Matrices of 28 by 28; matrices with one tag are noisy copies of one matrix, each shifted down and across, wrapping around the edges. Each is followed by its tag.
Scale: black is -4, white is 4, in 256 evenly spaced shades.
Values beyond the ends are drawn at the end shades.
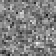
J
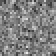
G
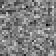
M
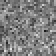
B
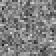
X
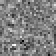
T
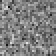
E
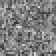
E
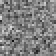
T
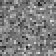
M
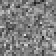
B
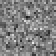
T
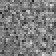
T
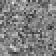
T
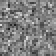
X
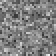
M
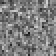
E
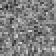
B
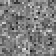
E
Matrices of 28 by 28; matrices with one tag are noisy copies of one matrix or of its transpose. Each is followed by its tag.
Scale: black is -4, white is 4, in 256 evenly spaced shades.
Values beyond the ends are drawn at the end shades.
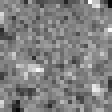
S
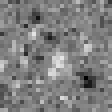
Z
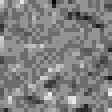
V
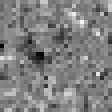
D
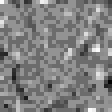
V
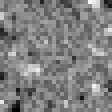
S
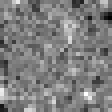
S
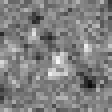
Z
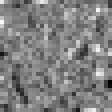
V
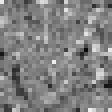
V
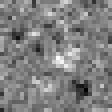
Z
